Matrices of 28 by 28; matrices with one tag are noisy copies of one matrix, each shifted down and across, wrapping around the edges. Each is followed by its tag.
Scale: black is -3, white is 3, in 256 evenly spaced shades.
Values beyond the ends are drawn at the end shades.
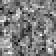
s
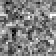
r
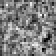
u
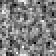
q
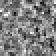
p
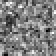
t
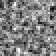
u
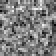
r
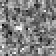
q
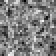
p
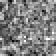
r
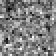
t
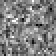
p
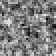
q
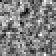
u
